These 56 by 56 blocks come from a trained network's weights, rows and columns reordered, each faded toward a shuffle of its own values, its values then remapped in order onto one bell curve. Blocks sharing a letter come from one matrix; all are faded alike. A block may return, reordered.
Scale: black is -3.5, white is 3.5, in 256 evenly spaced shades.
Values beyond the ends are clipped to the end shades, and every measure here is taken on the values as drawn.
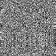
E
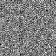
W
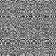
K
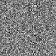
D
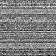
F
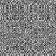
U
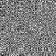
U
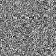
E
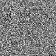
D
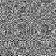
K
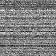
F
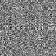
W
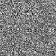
E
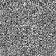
W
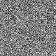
D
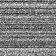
F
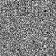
D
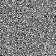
E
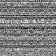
F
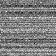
F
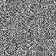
D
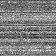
F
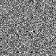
E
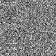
W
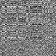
K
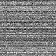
F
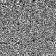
D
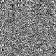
D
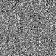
D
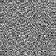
K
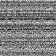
F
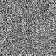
E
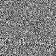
E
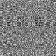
U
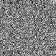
D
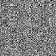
E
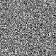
D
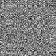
U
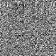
D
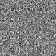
E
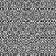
K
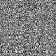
D
